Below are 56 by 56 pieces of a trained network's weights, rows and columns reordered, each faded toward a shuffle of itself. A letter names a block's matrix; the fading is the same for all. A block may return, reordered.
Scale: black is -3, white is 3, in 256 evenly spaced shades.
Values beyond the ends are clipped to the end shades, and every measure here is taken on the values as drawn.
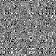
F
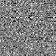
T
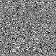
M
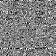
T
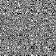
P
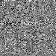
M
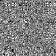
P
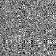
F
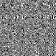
P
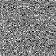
M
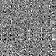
P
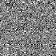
T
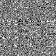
T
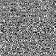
M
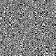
F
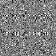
F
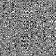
P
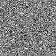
T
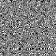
P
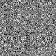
T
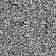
T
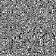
P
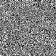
T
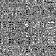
F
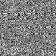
T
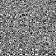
T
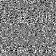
T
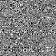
M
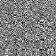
F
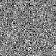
P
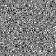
M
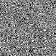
M
